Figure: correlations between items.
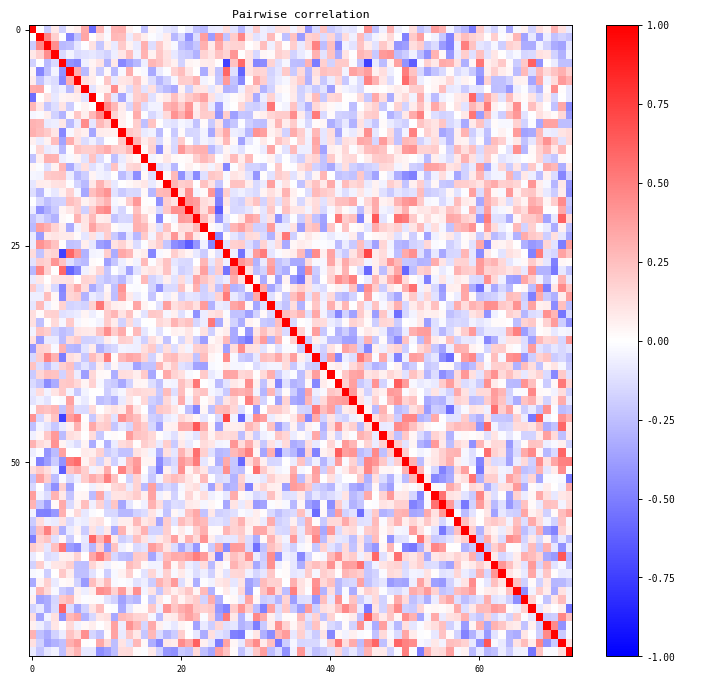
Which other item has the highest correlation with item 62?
44
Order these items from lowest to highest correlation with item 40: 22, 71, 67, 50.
50, 22, 67, 71
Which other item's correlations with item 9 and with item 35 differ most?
61
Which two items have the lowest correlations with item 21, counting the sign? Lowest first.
25, 1
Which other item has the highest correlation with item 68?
45
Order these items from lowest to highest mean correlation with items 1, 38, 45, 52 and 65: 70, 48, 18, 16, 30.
70, 16, 48, 30, 18
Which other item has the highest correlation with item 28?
4
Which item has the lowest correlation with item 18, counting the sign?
72
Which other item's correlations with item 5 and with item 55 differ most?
26
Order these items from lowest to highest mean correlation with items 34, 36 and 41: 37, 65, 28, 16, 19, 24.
28, 65, 37, 16, 19, 24
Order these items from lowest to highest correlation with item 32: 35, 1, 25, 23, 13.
25, 13, 35, 1, 23
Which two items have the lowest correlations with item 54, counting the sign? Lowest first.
52, 64
